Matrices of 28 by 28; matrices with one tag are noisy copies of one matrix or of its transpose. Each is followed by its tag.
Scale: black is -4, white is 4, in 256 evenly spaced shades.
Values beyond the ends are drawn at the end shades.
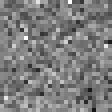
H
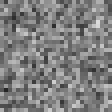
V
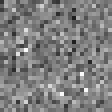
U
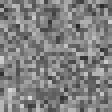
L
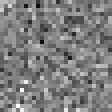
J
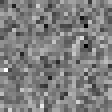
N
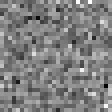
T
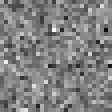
L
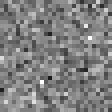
L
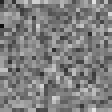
T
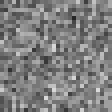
U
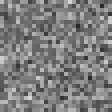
L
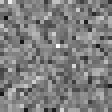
L
